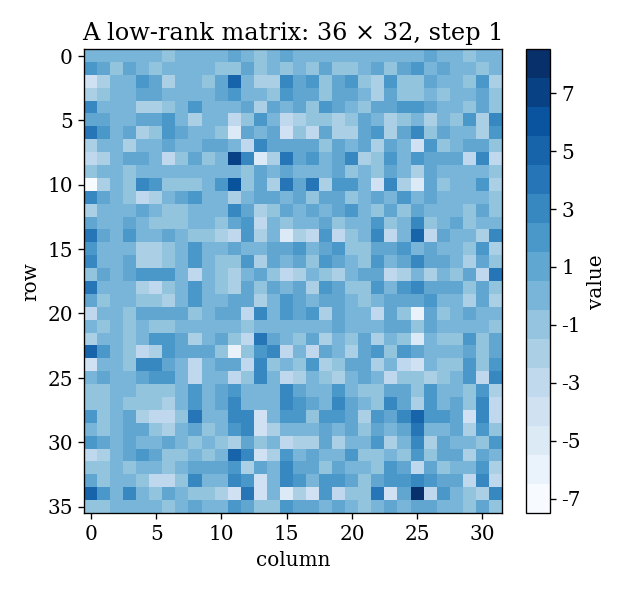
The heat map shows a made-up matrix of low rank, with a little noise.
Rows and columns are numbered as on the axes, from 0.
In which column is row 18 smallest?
5
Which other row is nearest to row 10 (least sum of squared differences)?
2
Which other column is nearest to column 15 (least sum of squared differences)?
23
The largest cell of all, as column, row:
25, 34
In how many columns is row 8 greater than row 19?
13
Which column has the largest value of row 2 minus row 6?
11
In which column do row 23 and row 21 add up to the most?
0
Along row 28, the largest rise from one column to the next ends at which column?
30
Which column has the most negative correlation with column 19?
31
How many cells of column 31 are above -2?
26
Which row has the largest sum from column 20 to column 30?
28
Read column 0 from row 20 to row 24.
-3 0 -2 5 -4
